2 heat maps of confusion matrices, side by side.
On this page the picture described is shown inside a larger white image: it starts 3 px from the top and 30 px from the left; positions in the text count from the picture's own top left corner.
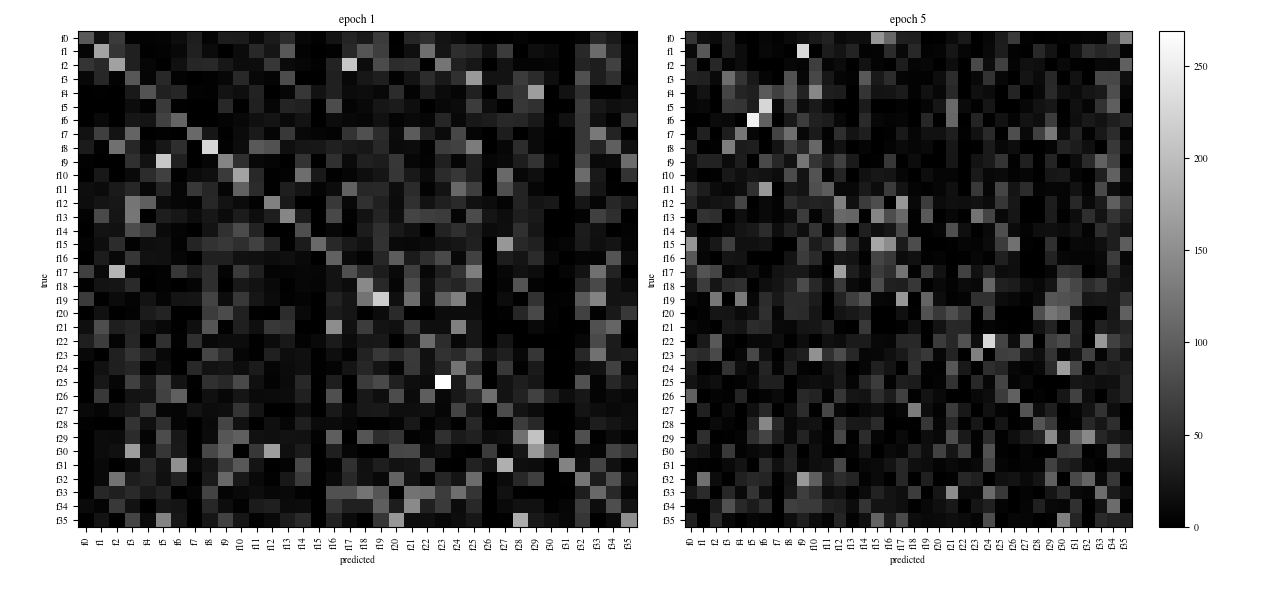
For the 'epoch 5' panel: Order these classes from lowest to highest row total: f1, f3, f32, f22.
f1, f3, f32, f22
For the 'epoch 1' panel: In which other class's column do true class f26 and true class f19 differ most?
f33
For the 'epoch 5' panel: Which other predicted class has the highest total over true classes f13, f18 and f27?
f15
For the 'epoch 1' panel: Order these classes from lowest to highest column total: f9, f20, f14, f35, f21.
f35, f14, f20, f9, f21
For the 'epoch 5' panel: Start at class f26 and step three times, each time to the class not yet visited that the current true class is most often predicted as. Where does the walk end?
f16
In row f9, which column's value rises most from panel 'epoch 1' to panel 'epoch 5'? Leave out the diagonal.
f33
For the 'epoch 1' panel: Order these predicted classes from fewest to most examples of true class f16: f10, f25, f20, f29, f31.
f31, f10, f29, f25, f20
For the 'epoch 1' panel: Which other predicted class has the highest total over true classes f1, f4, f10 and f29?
f32
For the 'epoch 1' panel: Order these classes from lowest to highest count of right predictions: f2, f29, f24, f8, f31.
f24, f31, f2, f29, f8
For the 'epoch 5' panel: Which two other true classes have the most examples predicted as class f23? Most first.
f13, f2
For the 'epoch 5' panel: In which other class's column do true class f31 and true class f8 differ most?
f3
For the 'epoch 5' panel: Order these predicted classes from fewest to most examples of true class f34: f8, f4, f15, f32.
f32, f15, f4, f8
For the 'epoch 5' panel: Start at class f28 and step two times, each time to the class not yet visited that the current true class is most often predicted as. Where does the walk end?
f5
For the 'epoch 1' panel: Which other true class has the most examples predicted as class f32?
f10
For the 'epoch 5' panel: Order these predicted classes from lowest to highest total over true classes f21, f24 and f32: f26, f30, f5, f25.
f26, f25, f5, f30
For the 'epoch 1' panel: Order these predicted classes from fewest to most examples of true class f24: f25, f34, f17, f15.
f15, f17, f25, f34
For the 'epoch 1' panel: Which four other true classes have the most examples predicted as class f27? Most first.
f31, f15, f10, f11
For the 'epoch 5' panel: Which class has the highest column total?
f34
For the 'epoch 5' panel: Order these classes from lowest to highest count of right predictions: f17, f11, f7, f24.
f24, f7, f11, f17
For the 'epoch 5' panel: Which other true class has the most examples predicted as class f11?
f27
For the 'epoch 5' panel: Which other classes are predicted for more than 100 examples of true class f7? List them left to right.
f4, f8, f29
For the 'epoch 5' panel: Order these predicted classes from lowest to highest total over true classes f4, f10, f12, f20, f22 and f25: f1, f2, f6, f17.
f1, f2, f6, f17
